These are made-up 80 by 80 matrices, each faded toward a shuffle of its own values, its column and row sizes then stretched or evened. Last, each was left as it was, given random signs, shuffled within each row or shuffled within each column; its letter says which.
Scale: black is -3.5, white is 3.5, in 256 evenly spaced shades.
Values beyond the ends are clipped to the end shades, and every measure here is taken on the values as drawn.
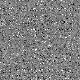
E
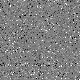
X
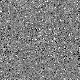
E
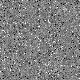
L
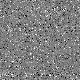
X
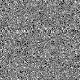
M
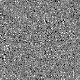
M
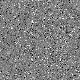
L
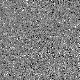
E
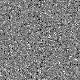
L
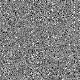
M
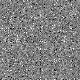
E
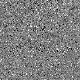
E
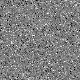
X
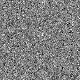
L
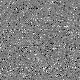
X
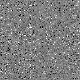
E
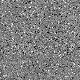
X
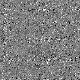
E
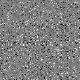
M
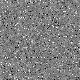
X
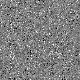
L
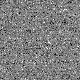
X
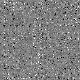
E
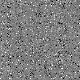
E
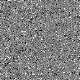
E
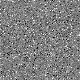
E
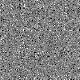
E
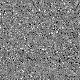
X
